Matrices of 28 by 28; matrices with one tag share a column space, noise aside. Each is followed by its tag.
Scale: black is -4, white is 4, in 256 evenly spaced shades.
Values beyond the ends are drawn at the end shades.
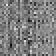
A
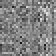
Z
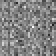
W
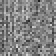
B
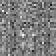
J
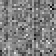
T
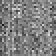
J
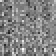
B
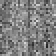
T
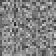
W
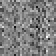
W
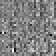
B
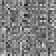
T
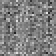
Z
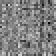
T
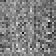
B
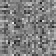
A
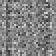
J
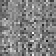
B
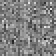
A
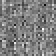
T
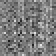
B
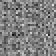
J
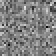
W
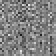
J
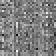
J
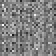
J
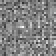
A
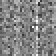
W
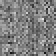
Z
